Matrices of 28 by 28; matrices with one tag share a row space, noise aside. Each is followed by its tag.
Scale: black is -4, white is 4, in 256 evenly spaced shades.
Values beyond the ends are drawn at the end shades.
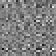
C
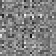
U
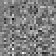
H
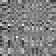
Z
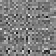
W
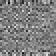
W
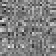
Z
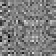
Z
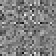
U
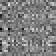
Z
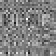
W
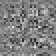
H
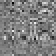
H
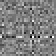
U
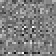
U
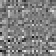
Z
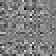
U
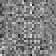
U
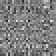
W
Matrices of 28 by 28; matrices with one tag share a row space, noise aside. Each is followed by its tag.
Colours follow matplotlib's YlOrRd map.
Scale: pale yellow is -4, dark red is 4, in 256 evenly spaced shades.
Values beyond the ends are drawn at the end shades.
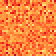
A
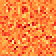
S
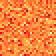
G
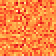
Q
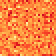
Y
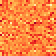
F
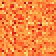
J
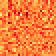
Y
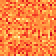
Y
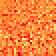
S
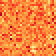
F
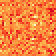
F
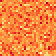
G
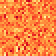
Q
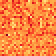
A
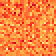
A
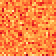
J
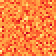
G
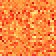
F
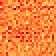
Y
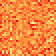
F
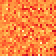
S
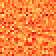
J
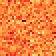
S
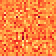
Q
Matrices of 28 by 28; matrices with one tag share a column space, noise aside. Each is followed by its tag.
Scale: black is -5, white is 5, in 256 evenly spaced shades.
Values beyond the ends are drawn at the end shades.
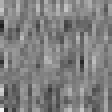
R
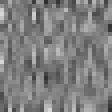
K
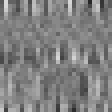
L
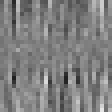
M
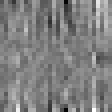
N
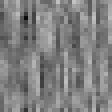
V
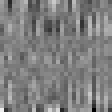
N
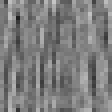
V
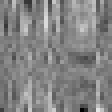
N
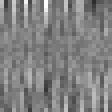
M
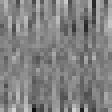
N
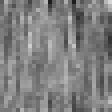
V
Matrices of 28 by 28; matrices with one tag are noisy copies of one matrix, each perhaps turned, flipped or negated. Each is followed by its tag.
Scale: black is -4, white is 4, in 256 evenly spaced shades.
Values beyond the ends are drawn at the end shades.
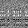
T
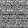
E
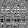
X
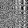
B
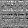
E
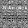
X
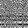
B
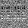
X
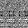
T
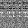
T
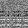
T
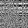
B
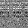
T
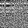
B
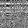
B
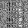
X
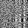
B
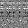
T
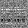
X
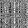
E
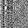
B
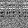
T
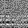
B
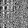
B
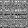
E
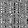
E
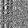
B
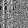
B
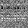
X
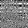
B
